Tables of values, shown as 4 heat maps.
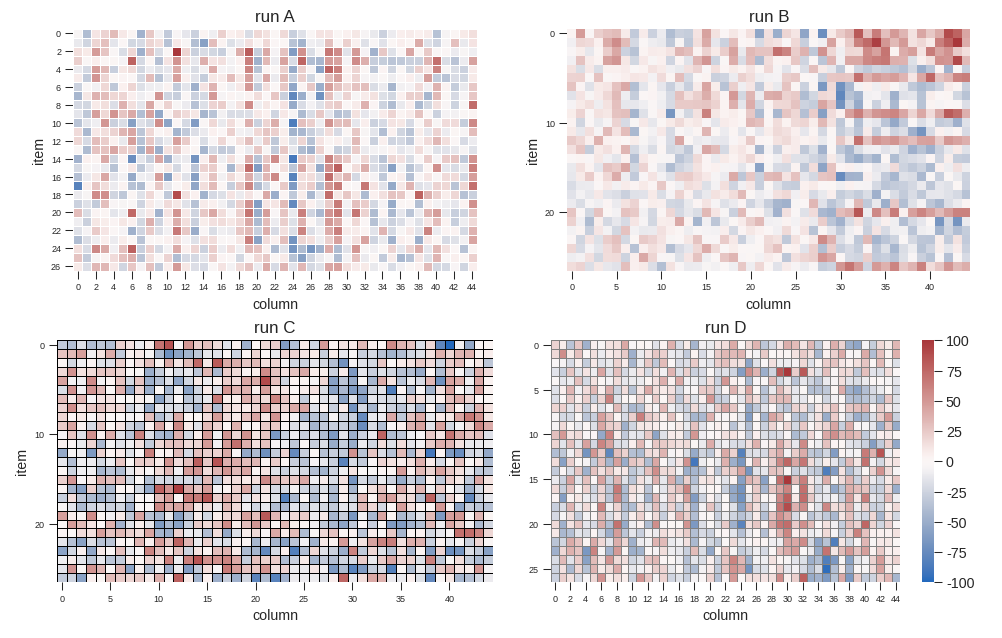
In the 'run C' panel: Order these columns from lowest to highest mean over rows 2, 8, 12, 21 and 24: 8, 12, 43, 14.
8, 43, 12, 14
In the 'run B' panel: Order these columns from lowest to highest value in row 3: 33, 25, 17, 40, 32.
17, 40, 25, 32, 33
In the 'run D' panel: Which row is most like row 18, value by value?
15
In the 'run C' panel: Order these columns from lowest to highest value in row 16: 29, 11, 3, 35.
29, 3, 35, 11
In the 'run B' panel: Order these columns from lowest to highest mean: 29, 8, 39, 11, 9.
11, 39, 9, 8, 29
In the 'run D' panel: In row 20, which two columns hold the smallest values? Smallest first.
24, 18
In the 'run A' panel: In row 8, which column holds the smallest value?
24
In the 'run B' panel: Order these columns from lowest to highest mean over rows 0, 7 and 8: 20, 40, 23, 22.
23, 40, 22, 20
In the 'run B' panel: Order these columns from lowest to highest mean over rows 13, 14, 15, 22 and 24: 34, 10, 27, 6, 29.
34, 27, 10, 29, 6
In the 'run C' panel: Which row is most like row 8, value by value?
6
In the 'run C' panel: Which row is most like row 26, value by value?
22
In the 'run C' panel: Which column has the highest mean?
17
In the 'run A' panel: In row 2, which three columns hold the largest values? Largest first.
11, 19, 28
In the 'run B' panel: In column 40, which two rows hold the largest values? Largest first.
5, 2
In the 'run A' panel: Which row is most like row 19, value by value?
23
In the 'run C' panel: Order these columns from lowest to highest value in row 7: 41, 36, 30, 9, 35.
30, 9, 35, 36, 41
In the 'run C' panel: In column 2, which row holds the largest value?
1
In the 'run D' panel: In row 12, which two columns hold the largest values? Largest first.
42, 40
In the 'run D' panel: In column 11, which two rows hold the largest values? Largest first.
8, 26
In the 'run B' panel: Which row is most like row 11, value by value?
24
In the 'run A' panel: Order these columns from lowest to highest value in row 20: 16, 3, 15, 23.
3, 16, 23, 15
